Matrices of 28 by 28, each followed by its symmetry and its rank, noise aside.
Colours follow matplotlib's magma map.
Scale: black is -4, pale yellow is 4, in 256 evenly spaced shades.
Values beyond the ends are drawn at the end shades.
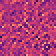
symmetric, rank six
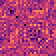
symmetric, rank six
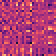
no symmetry, rank three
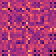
symmetric, rank three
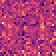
no symmetry, rank six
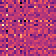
no symmetry, rank three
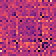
symmetric, rank four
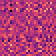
no symmetry, rank three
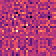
antisymmetric, rank six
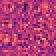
no symmetry, rank six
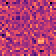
no symmetry, rank six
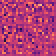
antisymmetric, rank four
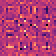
antisymmetric, rank four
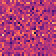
no symmetry, rank six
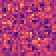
no symmetry, rank six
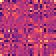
symmetric, rank three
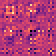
symmetric, rank three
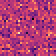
antisymmetric, rank six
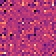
symmetric, rank four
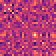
symmetric, rank three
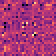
symmetric, rank four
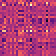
no symmetry, rank three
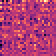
antisymmetric, rank four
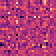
antisymmetric, rank six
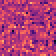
no symmetry, rank six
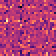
antisymmetric, rank six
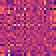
antisymmetric, rank four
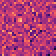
symmetric, rank six
